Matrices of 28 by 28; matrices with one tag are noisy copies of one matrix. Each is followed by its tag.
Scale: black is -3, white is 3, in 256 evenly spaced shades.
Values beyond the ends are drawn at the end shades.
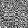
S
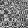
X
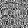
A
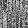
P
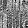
P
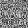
A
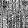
P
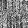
P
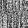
P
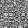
S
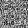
A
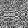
S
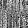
P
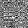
S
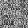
A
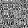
A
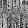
P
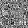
A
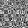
X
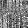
P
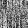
P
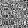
A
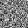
X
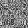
A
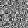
X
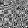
X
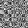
X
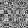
X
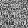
A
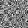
X
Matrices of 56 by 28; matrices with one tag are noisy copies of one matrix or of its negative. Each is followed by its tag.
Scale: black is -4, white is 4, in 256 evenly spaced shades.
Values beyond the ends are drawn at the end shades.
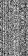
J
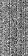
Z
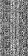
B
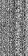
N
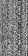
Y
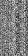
N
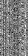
J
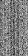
B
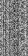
J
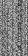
Y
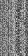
N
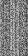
B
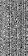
Z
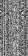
J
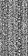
Y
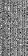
Z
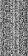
B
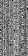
J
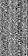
Y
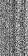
N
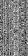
J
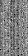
B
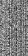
Z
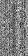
N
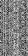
J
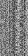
N
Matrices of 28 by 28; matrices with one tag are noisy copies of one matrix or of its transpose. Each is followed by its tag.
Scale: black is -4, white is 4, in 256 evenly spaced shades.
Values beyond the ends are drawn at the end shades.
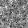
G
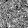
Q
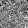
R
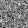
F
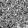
R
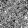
R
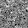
G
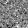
R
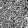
R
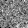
R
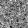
G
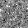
G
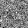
F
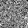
R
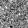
G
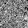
R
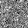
F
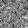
R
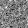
G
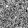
G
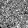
R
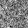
G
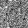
G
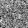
F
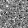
G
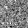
G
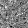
G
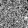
R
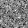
F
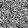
Q
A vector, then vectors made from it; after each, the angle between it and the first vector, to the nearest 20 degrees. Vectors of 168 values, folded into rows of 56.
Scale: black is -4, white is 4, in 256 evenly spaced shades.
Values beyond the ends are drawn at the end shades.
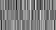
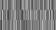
60 degrees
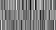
160 degrees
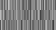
140 degrees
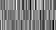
160 degrees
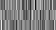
160 degrees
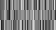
80 degrees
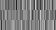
20 degrees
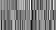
60 degrees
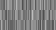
140 degrees
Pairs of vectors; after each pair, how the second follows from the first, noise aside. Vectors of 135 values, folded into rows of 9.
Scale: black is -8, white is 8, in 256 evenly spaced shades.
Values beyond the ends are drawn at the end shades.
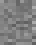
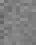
reversed, negated, shrunk.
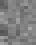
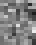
reversed, scaled up.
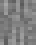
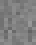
wrapped around, negated, shrunk.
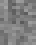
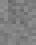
shrunk.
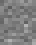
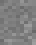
shrunk.
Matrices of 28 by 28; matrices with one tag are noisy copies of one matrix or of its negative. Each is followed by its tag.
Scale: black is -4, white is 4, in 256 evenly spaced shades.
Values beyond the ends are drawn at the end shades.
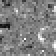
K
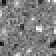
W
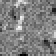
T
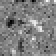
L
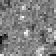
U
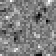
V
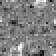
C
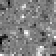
U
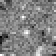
U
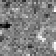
K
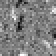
T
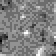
U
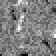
T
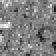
K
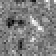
L
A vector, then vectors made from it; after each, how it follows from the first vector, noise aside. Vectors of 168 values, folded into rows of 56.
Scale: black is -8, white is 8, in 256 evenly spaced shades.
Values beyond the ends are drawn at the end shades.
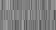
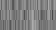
wrapped around.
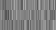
wrapped around, negated.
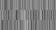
wrapped around.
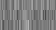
wrapped around.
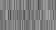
wrapped around.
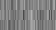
wrapped around.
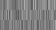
wrapped around, negated.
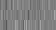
negated, partly zeroed.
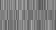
wrapped around, negated.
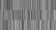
negated.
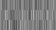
wrapped around, negated.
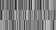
reversed, scaled up.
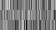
scaled up.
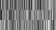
reversed, scaled up.
